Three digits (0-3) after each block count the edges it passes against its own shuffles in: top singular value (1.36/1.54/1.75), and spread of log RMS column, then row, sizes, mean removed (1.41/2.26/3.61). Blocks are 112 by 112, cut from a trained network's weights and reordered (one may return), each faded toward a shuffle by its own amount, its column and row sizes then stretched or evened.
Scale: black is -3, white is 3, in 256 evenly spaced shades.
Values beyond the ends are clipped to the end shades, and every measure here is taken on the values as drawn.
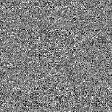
3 1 2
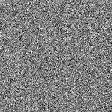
3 0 0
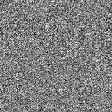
3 0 1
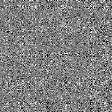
2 2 2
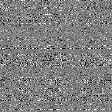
0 1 3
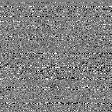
1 1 3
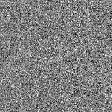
1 1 0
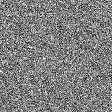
2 0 0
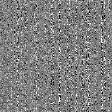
0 3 0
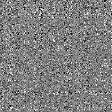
1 2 2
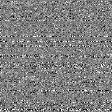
2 1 3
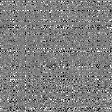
3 2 3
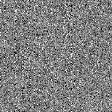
0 2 0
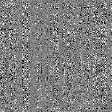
0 3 2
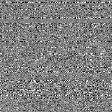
3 1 3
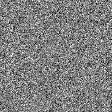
0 1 0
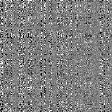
3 3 2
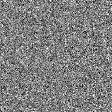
0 1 0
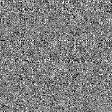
2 1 2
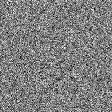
3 0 0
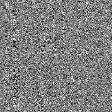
2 2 1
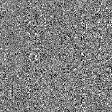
1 2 1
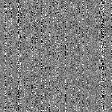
0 3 1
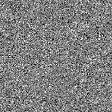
2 1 1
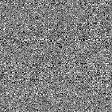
1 1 2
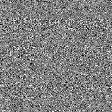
2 0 2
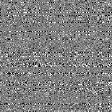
3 2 3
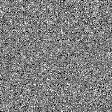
1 0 2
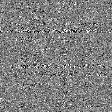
0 1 2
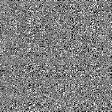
1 2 2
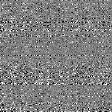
1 2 3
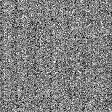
1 0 1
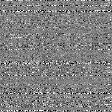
3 1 3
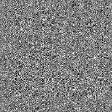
2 2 1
